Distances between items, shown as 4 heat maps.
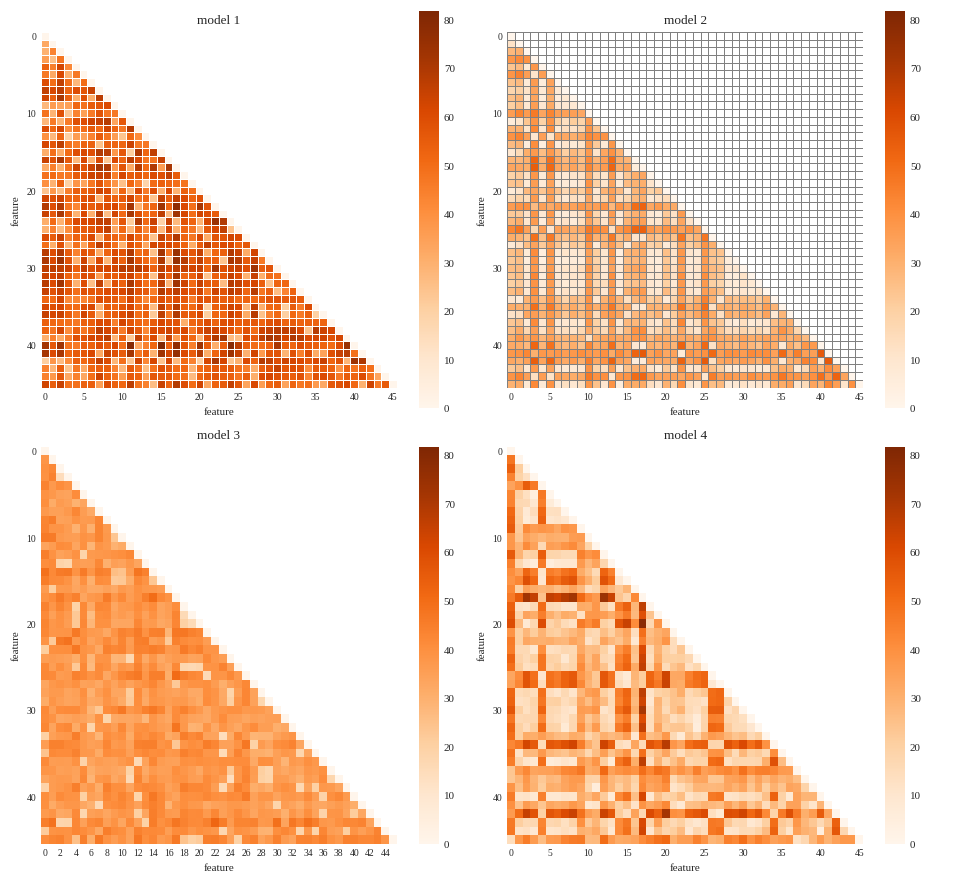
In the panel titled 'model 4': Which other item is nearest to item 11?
39
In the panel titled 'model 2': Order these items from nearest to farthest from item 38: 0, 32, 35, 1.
32, 0, 1, 35
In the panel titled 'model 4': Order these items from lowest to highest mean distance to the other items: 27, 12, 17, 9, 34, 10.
10, 12, 9, 27, 34, 17
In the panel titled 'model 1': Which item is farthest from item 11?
40
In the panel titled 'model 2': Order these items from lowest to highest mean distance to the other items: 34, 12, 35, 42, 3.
12, 34, 35, 42, 3
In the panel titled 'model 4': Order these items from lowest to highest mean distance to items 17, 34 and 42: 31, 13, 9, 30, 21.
21, 9, 31, 13, 30
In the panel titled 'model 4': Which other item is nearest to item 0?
45
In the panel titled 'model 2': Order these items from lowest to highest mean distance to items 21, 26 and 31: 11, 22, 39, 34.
11, 34, 39, 22
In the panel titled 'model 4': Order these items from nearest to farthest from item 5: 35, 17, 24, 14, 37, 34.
24, 35, 37, 14, 34, 17
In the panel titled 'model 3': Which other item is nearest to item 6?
32
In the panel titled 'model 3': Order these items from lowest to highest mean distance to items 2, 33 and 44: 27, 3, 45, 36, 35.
35, 3, 27, 36, 45
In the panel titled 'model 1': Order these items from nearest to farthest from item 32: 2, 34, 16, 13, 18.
16, 13, 34, 18, 2
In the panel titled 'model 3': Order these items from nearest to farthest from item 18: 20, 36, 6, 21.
20, 6, 36, 21
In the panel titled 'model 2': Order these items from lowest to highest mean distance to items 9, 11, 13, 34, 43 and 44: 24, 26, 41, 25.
24, 25, 26, 41
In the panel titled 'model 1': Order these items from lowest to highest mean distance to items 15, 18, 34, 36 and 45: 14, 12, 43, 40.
14, 43, 12, 40
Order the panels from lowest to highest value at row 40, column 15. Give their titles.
model 2, model 3, model 4, model 1
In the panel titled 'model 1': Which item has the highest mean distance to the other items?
30
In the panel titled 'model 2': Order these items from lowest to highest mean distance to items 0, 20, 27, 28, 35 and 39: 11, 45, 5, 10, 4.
11, 4, 45, 10, 5
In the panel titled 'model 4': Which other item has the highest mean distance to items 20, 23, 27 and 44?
17
